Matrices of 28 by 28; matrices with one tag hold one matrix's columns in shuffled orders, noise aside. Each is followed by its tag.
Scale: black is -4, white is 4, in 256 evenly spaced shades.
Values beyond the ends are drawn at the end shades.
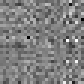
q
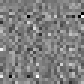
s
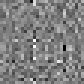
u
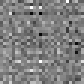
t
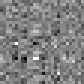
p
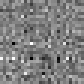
p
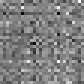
t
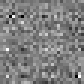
s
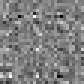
s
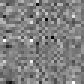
q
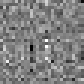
u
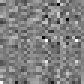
q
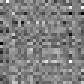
t
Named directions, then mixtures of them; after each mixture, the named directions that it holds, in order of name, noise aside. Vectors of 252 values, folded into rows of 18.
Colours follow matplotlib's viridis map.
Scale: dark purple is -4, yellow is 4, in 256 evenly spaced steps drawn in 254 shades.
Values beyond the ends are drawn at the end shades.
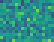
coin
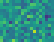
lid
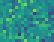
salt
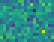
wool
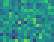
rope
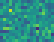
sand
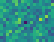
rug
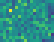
salt, sand.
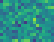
coin, rope.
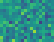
lid.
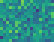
coin, rug.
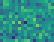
rope.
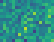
lid, rug, salt.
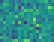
coin, rope.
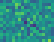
coin, rug.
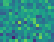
rope.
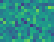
coin, rope.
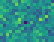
rug.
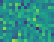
coin, rope, sand.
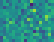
lid, wool.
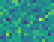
rug, salt.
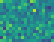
coin, salt, wool.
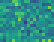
coin, rug.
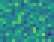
coin, lid, rug.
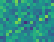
rug.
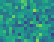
rope, rug, salt.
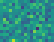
lid, rug, sand.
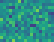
coin, salt.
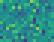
coin, rope, wool.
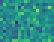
coin, rope.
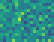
coin, lid, rug.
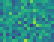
rope, salt.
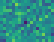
coin, rug, sand.
